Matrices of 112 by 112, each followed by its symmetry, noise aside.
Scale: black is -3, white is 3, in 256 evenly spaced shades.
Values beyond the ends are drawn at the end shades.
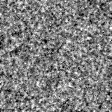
no symmetry.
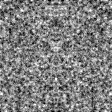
mirrored left to right.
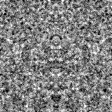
mirrored left to right.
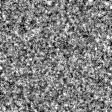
no symmetry.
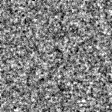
no symmetry.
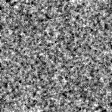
same after a half turn.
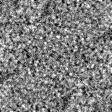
same after a half turn.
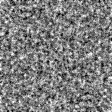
same after a half turn.
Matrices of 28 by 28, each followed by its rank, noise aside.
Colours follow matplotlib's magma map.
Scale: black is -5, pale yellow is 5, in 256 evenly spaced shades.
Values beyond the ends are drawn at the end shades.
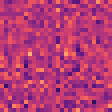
six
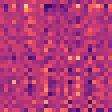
three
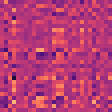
three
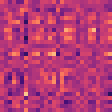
three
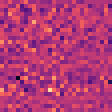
six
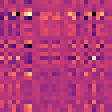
two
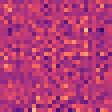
six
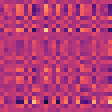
one
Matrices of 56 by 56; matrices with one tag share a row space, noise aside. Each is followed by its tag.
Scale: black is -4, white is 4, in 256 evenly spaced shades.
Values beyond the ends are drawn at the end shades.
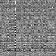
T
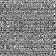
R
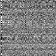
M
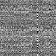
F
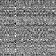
T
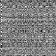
M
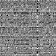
F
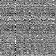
T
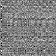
M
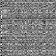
M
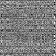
R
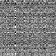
T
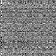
M
